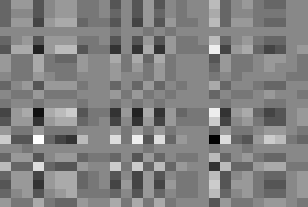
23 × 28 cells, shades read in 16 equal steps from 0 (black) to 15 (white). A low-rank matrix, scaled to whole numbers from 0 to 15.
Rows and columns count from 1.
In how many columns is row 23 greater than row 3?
14
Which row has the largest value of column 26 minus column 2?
16
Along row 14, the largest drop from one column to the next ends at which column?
21
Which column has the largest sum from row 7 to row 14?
20
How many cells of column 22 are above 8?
4
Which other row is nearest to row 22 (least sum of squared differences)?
18
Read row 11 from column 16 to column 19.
7 8 8 8
